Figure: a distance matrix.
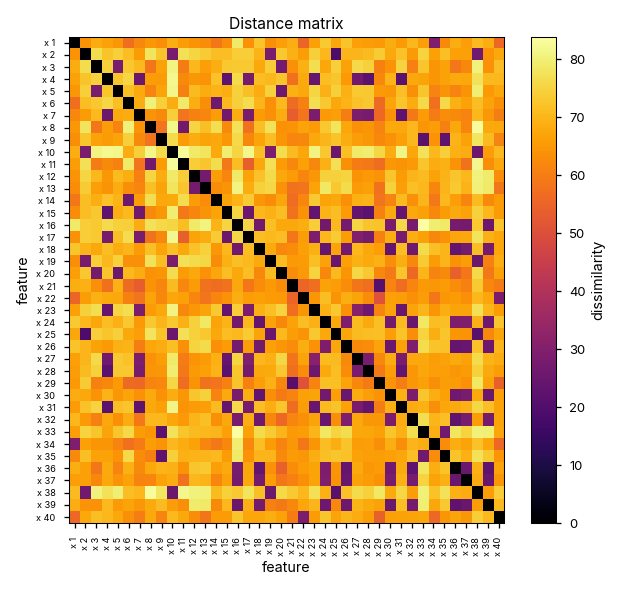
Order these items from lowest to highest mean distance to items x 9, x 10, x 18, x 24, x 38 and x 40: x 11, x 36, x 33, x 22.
x 36, x 22, x 33, x 11
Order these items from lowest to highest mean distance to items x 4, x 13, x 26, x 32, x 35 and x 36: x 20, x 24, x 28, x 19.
x 24, x 28, x 20, x 19
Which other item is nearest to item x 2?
x 25
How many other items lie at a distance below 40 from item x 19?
4
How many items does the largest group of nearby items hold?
9
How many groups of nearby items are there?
11
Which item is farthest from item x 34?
x 16
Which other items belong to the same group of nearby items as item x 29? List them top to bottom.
x 21
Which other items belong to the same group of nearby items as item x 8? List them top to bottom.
x 11
